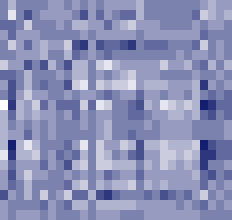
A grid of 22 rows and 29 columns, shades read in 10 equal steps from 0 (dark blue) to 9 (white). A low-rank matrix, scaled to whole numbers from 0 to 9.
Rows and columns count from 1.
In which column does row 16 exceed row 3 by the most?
1
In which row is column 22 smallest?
20
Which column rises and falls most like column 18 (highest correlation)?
27
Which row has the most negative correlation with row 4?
2
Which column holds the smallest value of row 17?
26
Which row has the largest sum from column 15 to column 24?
9
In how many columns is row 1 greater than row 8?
9
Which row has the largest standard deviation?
11
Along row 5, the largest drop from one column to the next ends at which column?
10
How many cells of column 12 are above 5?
1
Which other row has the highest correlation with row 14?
13
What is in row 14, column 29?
5
